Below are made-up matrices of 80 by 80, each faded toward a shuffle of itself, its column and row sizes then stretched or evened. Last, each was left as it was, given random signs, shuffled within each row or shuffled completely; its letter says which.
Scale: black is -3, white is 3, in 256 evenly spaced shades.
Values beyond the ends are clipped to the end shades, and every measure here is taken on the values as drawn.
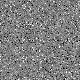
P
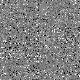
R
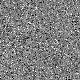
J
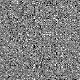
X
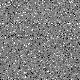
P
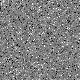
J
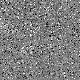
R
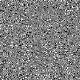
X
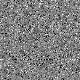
P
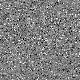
P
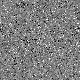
J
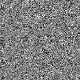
X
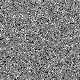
J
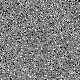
J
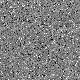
J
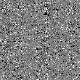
R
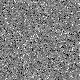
J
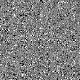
X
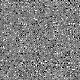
X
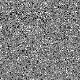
R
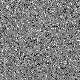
P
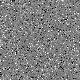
J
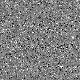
P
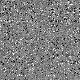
R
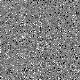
R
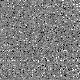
R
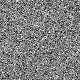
J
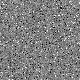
J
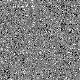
R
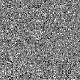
X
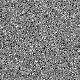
P
